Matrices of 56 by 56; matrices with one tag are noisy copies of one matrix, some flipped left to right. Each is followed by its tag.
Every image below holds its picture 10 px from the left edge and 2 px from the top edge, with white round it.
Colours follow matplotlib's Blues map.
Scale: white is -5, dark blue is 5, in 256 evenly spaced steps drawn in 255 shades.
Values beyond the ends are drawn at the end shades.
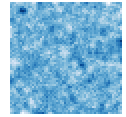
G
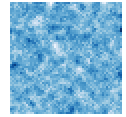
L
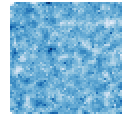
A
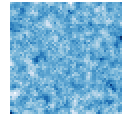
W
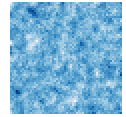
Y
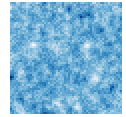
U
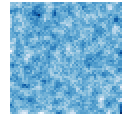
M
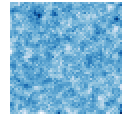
M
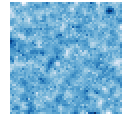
G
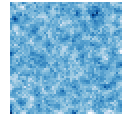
M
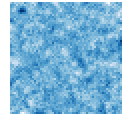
G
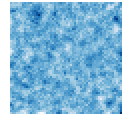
M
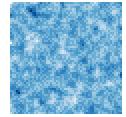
Y
